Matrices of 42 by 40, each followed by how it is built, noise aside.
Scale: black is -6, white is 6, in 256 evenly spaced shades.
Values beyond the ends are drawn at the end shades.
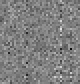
uneven columns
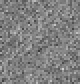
Hankel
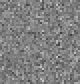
uneven columns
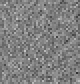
Hankel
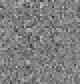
low rank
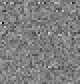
uneven rows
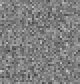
repeating rows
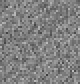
Hankel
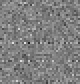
uneven rows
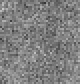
smooth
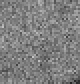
smooth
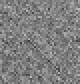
Toeplitz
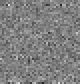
uneven rows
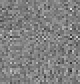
low rank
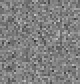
repeating rows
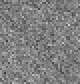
Toeplitz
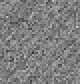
Hankel
